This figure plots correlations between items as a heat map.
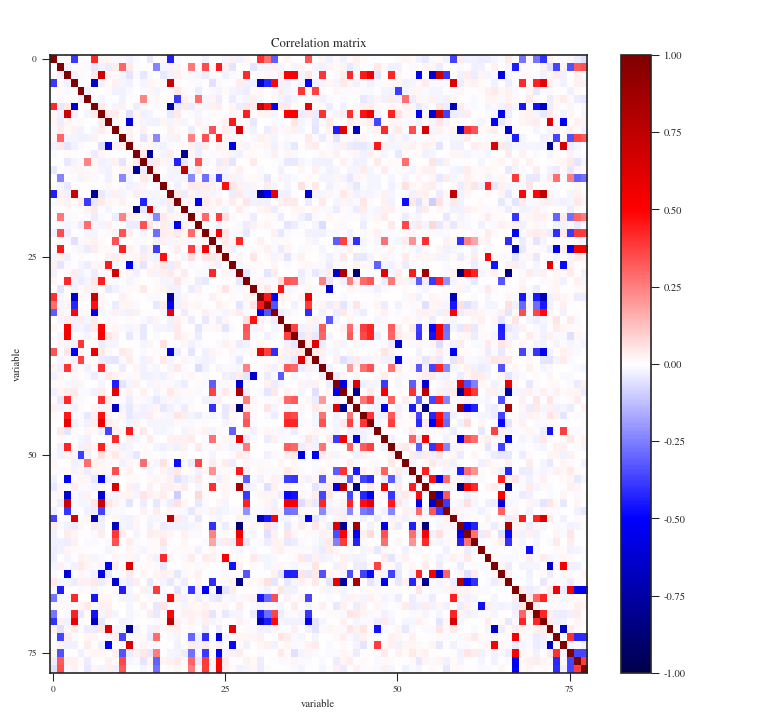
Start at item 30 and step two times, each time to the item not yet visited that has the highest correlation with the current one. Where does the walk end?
37
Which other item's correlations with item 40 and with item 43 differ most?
29
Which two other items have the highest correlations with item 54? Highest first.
27, 42
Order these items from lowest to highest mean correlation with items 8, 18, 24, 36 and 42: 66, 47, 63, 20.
66, 47, 63, 20
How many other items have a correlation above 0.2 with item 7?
10
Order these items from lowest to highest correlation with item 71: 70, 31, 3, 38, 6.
6, 31, 38, 70, 3
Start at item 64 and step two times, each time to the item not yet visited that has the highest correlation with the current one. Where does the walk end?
74
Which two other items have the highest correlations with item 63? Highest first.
25, 16
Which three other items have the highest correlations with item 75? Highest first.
67, 73, 15
